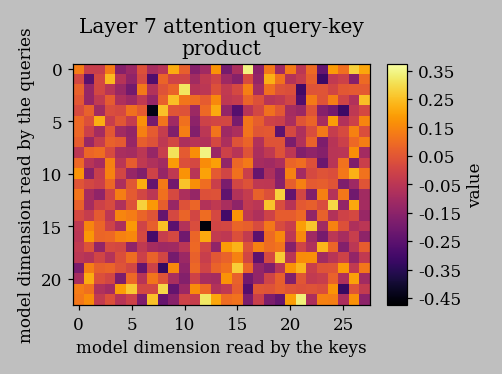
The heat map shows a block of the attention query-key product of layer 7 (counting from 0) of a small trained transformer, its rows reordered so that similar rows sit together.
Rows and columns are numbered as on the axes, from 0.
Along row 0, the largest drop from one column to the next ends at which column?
17
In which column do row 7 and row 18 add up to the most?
19
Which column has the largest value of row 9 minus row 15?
12
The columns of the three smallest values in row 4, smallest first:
7, 25, 15
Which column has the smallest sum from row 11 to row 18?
9
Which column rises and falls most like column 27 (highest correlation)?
16
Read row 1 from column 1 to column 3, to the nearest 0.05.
-0.25 0 0.25
